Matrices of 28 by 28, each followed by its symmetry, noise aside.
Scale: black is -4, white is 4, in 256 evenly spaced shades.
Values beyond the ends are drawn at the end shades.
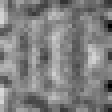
mirrored top to bottom.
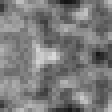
mirrored top to bottom.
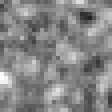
no symmetry.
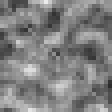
no symmetry.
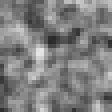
antisymmetric.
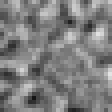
antisymmetric.
